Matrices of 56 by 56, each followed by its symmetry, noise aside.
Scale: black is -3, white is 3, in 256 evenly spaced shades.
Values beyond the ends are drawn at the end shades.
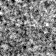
antisymmetric.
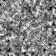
symmetric.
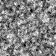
same after a half turn.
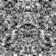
mirrored left to right.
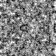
mirrored top to bottom.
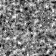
no symmetry.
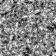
symmetric.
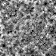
symmetric.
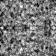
mirrored top to bottom.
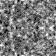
mirrored top to bottom.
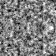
mirrored top to bottom.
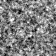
antisymmetric.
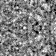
mirrored top to bottom.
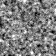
antisymmetric.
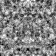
mirrored left to right.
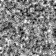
no symmetry.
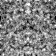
mirrored left to right.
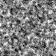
same after a half turn.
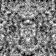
mirrored left to right.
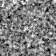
no symmetry.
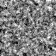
no symmetry.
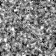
no symmetry.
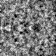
mirrored top to bottom.
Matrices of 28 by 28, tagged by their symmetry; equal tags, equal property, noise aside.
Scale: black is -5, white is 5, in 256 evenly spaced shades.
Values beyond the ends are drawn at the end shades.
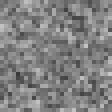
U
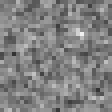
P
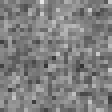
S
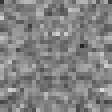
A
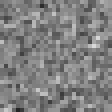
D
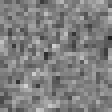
S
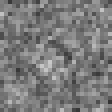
P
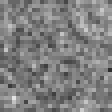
P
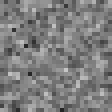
D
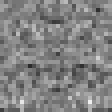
A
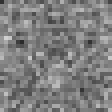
A
